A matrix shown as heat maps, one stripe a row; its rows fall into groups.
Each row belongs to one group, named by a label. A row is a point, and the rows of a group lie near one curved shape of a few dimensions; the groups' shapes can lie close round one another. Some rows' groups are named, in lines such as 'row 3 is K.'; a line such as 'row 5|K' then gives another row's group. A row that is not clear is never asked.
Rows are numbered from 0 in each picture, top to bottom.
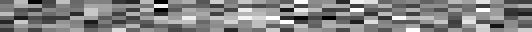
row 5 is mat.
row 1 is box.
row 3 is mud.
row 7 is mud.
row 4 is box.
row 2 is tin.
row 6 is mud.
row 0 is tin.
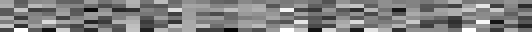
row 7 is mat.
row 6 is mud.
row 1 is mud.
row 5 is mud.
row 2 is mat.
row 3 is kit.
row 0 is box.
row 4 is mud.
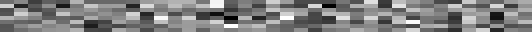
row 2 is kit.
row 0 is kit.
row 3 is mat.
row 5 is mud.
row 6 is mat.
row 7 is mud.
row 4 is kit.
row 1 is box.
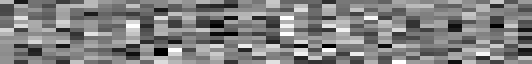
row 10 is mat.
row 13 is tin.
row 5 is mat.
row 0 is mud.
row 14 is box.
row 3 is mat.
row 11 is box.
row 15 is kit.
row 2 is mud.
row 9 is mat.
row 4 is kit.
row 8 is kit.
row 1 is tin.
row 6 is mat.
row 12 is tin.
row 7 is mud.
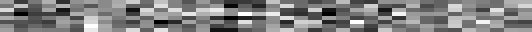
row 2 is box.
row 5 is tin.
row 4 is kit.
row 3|box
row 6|mud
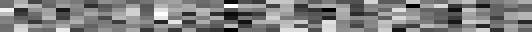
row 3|kit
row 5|tin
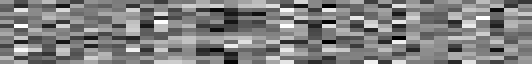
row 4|mud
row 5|kit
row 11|mat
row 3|kit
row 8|mud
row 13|kit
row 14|mud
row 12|mat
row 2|mat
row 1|box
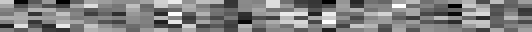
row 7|box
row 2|mud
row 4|box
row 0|mud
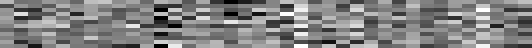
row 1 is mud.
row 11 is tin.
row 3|kit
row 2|tin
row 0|kit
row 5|mat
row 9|mud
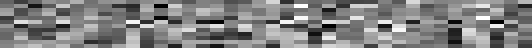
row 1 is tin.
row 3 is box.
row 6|box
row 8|tin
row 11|mat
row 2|box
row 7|kit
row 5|mat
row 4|tin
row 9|tin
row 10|mud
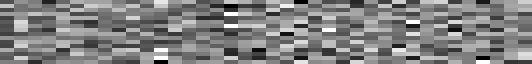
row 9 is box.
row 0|box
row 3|mat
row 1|kit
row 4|tin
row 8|mud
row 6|mat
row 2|mud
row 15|tin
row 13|mud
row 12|kit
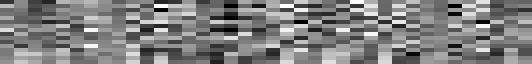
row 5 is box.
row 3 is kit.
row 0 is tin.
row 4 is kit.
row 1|kit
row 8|kit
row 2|tin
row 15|box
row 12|mat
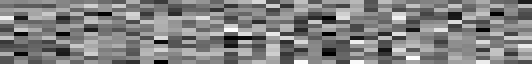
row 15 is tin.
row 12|box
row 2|mat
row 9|kit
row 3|mud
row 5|box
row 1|mud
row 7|mat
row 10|tin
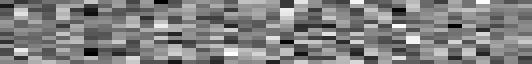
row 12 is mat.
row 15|mat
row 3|mat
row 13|mat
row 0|tin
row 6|kit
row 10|mud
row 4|mat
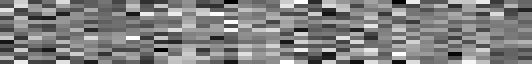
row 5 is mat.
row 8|mud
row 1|mat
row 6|kit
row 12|tin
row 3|box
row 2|mud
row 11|box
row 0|mat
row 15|mat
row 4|kit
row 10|mud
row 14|mud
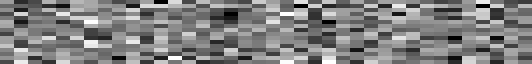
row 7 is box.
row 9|mud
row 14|tin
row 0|tin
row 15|mat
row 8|kit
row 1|box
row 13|mat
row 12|box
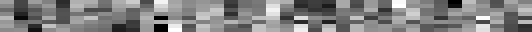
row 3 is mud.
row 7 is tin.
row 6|tin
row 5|box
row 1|kit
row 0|kit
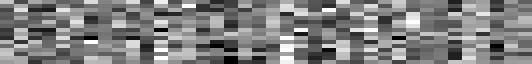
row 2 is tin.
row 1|kit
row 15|kit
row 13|mud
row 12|kit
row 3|mud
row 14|kit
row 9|mat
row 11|mat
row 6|mud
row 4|kit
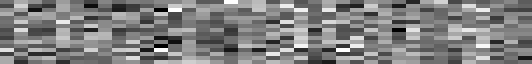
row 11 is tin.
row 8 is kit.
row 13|kit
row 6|mud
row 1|mat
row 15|mud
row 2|tin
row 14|mud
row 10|mat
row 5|mat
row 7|mat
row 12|kit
